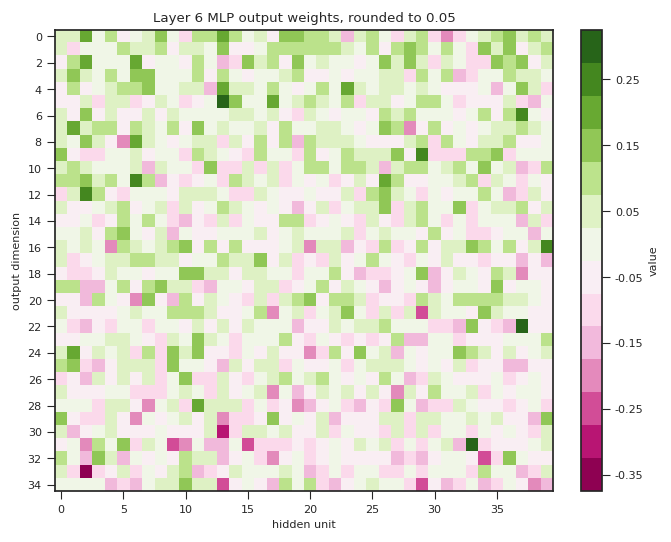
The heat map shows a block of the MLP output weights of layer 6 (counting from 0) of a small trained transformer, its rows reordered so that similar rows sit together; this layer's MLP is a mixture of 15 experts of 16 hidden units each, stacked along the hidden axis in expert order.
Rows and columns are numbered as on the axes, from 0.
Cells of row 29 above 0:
13
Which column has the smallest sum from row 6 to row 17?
19
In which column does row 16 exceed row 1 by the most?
33
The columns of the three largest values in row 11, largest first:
6, 26, 2
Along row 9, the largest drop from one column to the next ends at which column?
30
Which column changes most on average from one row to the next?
37
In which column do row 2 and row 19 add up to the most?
35
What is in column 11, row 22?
0.05
